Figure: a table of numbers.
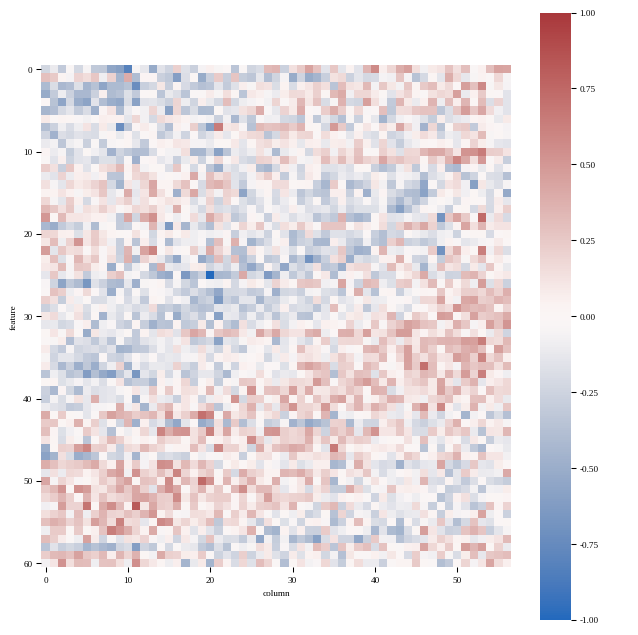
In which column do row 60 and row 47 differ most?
11
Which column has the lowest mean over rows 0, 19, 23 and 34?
9
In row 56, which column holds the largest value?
8
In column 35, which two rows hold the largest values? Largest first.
46, 7
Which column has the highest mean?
53
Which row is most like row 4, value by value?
26
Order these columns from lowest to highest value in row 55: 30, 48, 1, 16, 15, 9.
30, 16, 48, 1, 15, 9
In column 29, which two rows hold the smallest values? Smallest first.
24, 60
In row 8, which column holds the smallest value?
1
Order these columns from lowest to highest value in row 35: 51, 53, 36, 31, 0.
0, 31, 36, 51, 53
